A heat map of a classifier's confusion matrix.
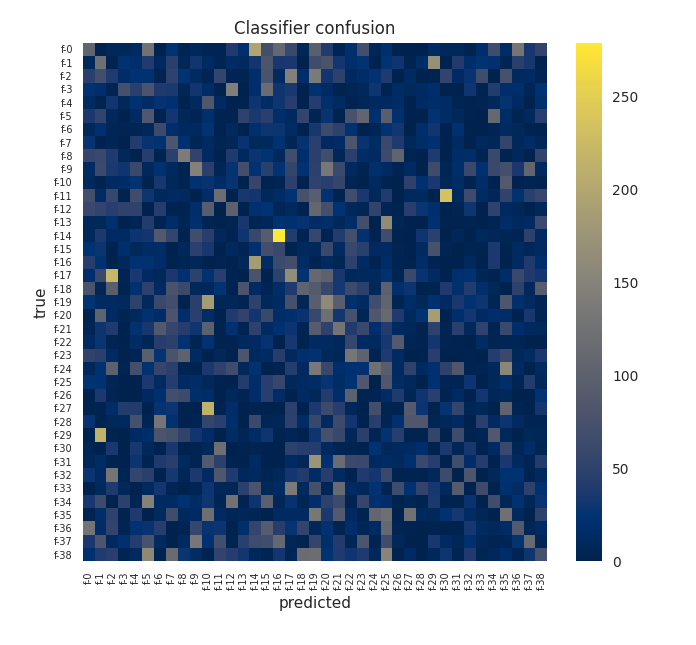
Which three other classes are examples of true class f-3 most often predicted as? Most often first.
f-12, f-15, f-5
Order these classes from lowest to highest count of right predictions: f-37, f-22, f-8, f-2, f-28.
f-2, f-22, f-28, f-37, f-8
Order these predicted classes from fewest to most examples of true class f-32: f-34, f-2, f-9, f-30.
f-34, f-9, f-30, f-2
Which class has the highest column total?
f-19
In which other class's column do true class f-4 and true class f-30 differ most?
f-11
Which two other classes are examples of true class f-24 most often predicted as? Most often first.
f-35, f-19
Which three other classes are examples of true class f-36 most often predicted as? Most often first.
f-0, f-25, f-15
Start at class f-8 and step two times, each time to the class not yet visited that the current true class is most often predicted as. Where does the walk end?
f-22
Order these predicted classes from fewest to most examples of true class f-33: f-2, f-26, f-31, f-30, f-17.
f-30, f-2, f-26, f-31, f-17
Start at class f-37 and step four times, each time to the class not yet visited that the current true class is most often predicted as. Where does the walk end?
f-1
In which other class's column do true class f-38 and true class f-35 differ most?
f-5
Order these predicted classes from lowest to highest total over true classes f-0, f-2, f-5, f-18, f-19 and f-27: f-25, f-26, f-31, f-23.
f-26, f-31, f-23, f-25
